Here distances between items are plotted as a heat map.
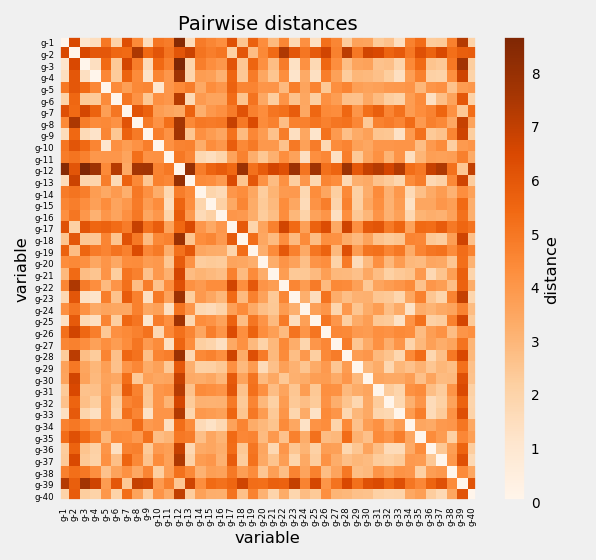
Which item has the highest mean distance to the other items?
g-12
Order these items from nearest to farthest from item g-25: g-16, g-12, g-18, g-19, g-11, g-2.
g-18, g-16, g-11, g-19, g-2, g-12
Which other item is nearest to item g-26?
g-10
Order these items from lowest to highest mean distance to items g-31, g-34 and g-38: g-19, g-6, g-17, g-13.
g-6, g-13, g-19, g-17
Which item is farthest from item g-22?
g-2
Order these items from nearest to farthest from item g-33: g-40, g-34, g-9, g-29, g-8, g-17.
g-9, g-40, g-29, g-34, g-8, g-17
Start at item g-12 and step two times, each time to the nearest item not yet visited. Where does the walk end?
g-7
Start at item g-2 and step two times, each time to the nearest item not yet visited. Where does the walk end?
g-19
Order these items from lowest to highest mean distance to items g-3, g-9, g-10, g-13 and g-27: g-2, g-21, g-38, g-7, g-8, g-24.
g-21, g-24, g-38, g-8, g-7, g-2
